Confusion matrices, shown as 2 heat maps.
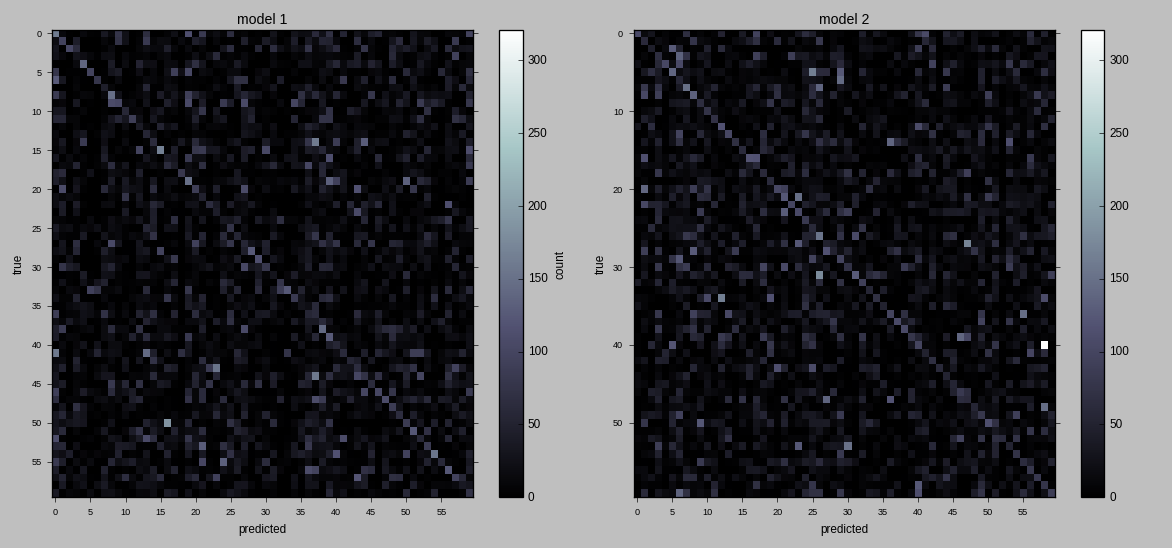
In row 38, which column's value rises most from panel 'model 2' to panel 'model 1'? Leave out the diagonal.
27
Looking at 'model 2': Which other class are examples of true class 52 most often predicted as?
46
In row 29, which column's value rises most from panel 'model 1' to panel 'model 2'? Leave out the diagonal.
6
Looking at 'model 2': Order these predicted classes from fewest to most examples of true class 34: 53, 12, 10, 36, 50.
36, 53, 50, 10, 12
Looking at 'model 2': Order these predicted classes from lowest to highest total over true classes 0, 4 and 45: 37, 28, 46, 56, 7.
37, 28, 46, 7, 56
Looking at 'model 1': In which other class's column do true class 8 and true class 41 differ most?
13
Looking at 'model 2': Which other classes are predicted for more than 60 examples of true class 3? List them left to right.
6, 7, 17, 22
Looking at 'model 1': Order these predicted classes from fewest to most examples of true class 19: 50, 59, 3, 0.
3, 0, 59, 50
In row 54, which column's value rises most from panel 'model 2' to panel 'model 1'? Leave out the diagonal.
40
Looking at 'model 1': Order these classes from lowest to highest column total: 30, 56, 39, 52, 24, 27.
30, 24, 52, 56, 27, 39
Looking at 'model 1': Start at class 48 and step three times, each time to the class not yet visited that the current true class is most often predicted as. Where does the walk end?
43
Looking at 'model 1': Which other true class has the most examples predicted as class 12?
15
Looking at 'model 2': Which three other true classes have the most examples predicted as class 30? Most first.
53, 23, 18
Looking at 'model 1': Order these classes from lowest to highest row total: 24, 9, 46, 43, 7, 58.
7, 58, 24, 46, 43, 9
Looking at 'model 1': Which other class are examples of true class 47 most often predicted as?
37
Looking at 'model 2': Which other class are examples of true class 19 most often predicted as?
50
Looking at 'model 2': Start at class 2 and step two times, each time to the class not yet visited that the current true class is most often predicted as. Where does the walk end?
25
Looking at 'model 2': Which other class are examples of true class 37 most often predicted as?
49
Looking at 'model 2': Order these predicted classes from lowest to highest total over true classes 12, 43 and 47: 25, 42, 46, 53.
42, 53, 46, 25
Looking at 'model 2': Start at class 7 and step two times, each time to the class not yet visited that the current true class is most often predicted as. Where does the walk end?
31
